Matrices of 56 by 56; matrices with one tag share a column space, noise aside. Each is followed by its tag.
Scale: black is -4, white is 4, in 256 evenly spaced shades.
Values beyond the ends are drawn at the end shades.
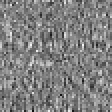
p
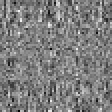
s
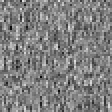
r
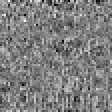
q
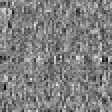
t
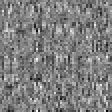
t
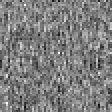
r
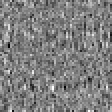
p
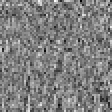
q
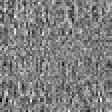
s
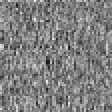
r
